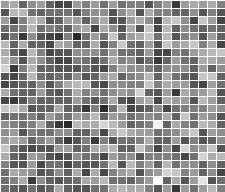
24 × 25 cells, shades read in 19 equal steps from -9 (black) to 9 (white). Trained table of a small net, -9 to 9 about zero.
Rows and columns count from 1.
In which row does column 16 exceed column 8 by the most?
12
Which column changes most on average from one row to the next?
23
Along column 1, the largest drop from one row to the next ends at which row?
10
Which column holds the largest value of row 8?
1
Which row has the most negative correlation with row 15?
18
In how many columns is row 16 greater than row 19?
13
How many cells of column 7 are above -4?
19
